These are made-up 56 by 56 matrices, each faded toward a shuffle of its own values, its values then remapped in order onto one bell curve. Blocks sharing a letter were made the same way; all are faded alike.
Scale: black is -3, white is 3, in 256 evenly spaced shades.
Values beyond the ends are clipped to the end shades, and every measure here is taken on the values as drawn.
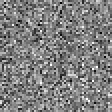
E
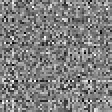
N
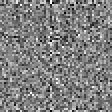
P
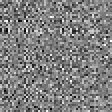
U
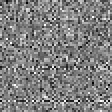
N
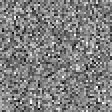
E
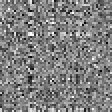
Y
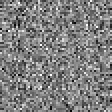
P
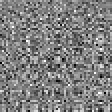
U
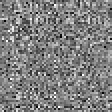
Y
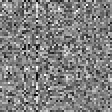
Y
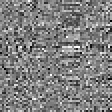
Y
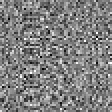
U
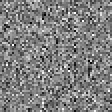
E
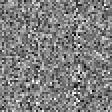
E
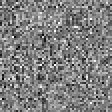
P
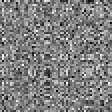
U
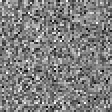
P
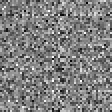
Y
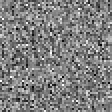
E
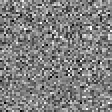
P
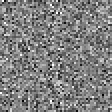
E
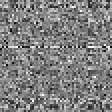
N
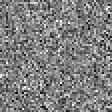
E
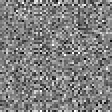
U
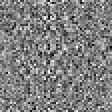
P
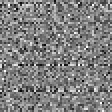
N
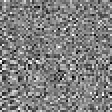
U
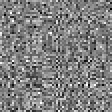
U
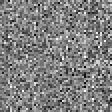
E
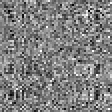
P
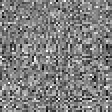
U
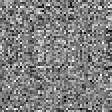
Y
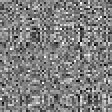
U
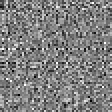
N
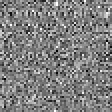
N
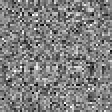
P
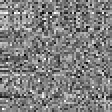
N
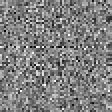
Y
